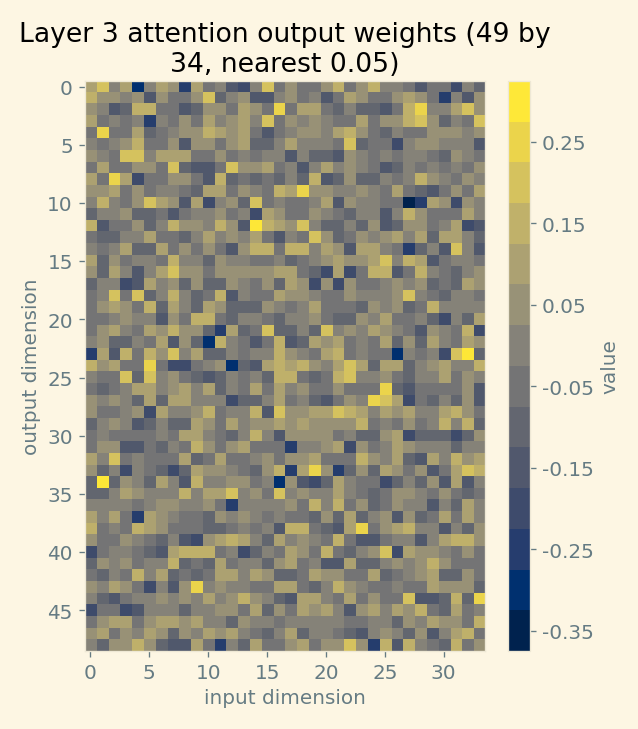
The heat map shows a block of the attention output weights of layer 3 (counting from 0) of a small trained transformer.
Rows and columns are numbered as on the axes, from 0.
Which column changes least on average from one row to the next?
13
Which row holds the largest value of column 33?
44
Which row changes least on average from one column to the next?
46
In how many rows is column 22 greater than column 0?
20
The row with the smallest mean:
34
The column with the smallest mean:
30
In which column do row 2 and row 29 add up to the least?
8
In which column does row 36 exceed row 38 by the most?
21
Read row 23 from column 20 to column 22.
0.1 0.15 -0.05
